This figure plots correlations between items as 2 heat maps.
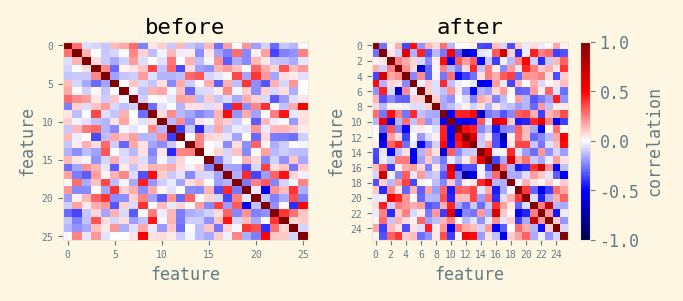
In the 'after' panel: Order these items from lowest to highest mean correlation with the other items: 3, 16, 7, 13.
7, 16, 13, 3
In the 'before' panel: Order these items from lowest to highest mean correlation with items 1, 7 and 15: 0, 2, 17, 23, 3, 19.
23, 17, 3, 19, 2, 0
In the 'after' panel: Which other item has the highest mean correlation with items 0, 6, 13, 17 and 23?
21
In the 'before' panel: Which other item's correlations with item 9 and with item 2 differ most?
17
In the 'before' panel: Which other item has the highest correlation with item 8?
25
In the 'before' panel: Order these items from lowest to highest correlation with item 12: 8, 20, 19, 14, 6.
20, 8, 19, 6, 14
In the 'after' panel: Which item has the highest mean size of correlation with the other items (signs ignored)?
10
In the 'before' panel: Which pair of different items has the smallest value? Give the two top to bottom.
19, 21
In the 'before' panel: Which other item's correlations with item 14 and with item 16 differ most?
11
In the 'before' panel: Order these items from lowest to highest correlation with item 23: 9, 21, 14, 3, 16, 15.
15, 14, 21, 16, 3, 9
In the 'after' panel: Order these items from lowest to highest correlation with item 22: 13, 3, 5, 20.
20, 13, 5, 3
